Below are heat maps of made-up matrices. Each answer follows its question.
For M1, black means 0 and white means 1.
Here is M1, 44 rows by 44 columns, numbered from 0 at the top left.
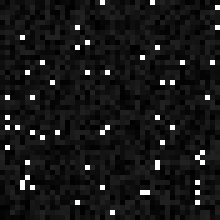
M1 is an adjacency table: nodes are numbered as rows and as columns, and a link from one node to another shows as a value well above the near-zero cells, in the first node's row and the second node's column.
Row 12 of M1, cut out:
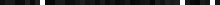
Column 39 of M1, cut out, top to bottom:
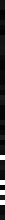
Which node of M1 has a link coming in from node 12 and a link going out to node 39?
node 36
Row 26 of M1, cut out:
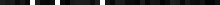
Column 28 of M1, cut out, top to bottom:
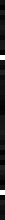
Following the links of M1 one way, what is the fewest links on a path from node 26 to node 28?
2
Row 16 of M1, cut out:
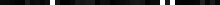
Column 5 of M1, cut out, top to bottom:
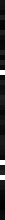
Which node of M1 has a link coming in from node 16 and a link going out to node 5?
node 32
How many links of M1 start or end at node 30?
2
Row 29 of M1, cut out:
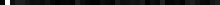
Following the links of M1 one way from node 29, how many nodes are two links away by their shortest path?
1
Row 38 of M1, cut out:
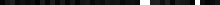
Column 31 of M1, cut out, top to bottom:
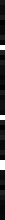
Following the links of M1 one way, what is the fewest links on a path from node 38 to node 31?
3
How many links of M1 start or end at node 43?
2
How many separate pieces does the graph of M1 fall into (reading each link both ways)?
5
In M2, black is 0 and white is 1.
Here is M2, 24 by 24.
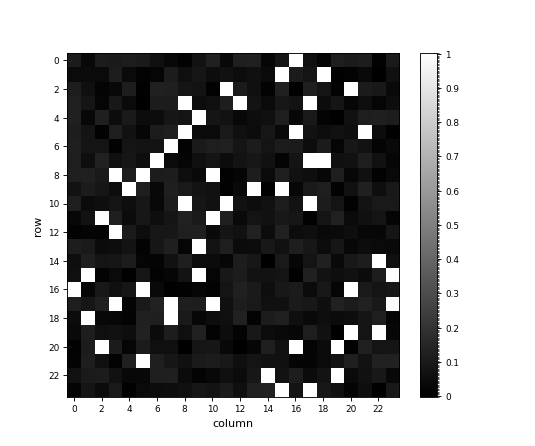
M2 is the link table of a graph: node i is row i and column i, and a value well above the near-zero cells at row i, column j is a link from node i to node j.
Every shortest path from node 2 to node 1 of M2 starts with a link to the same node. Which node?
node 11
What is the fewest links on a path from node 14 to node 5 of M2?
5
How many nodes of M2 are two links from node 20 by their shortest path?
4
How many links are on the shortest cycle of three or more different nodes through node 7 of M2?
6
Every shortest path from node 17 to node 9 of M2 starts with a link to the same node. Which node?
node 23
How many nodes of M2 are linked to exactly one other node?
7
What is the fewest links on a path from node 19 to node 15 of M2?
7
